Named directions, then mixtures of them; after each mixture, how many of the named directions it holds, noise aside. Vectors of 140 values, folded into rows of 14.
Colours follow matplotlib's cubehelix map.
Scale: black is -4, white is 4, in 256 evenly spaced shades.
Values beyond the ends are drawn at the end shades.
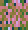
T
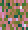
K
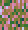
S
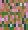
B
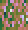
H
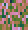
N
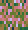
three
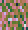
two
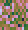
two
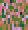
one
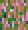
two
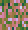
two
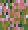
four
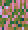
one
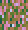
three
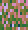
three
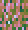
four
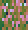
four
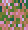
four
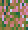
four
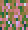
three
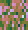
three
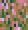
two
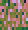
three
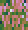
four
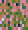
three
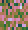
three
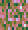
two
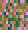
two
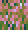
two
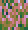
four
